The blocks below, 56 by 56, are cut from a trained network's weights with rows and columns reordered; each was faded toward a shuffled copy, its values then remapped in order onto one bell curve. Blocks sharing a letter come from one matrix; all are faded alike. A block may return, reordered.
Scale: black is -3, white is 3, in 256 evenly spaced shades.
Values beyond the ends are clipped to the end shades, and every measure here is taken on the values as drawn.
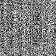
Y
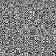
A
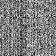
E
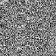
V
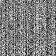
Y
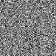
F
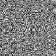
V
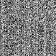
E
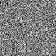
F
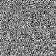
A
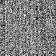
E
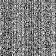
Y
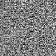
V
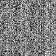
E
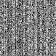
Y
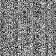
E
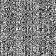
Y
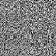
V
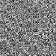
V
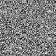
F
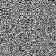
F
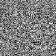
A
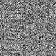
F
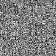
A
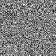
F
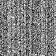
Y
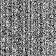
Y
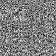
F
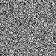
F
